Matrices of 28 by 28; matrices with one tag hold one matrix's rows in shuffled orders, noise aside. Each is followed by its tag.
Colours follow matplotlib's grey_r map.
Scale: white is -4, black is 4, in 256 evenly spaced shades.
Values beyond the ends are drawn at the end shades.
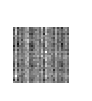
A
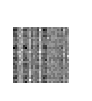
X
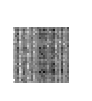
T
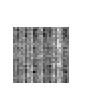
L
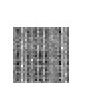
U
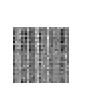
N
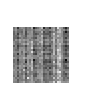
L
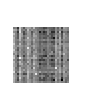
T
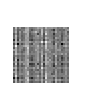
A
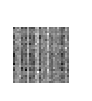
N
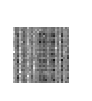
T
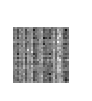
L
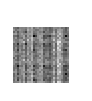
L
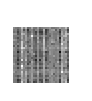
U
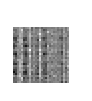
X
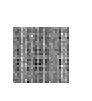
U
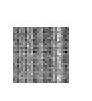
L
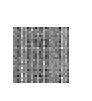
U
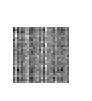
A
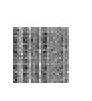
X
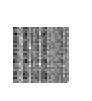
X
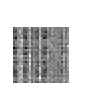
X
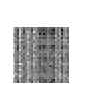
T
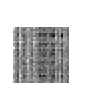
T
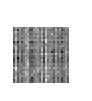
A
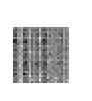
X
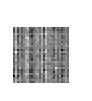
A
